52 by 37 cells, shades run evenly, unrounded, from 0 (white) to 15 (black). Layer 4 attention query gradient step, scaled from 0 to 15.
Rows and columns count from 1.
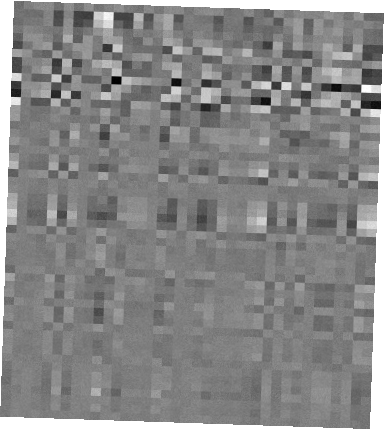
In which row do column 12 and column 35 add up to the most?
13
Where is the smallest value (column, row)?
36, 10
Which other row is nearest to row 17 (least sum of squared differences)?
39
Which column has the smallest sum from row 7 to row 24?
34
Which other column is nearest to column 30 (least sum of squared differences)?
14
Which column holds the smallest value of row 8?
33
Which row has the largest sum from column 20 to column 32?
2
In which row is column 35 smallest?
12
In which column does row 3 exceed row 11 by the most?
17
